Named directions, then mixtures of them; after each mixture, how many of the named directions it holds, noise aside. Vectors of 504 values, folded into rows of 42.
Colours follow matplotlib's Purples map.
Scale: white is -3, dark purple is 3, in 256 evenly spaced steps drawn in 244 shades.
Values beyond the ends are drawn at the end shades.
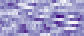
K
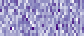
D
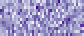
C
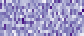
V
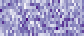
three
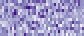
three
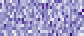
one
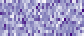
two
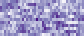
two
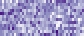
four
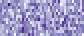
four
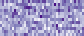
four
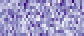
four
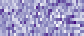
two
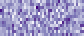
one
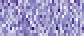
one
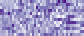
two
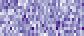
two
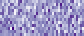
two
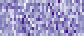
three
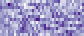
four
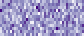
two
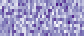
four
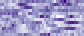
one
